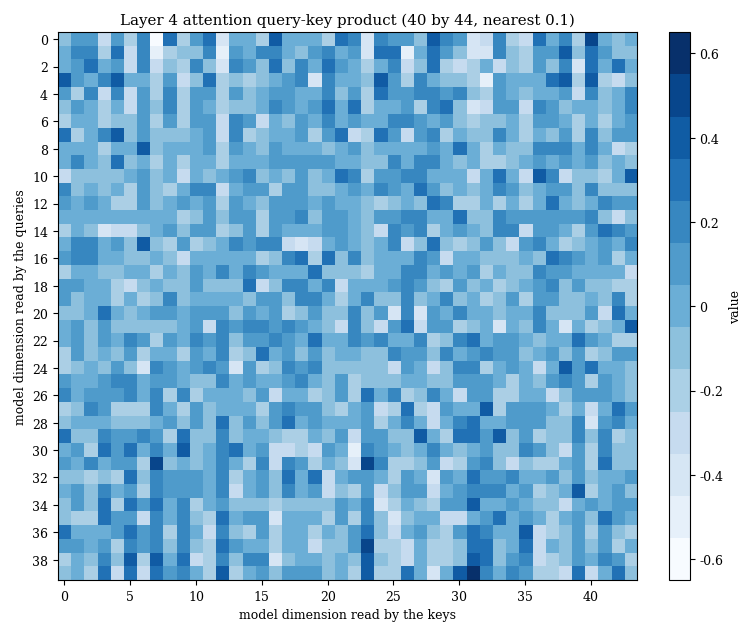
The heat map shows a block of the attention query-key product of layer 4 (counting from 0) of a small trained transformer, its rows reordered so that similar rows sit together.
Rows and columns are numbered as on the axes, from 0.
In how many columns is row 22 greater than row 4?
19
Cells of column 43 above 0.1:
5
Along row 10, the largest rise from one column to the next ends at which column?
36
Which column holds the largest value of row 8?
6
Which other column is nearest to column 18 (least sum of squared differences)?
17
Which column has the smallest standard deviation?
1
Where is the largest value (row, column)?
39, 31
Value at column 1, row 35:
-0.2
